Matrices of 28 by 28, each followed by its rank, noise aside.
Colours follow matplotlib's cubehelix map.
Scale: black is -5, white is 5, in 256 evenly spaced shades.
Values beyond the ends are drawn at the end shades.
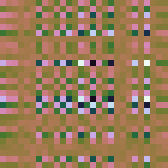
one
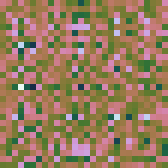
three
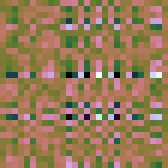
one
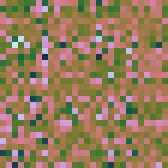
four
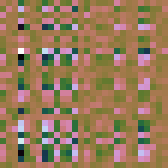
one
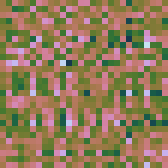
four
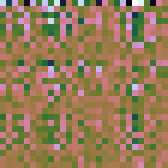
two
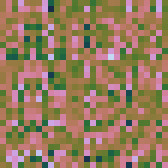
three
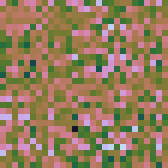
four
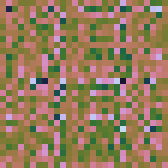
three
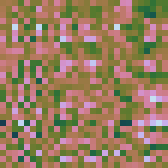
three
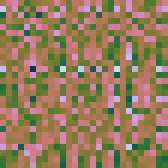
three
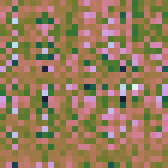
three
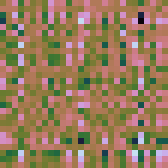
two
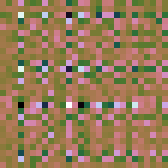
one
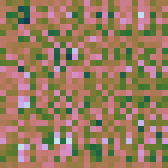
three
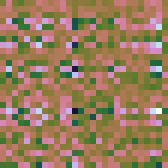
two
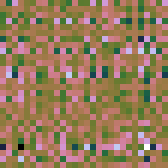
three
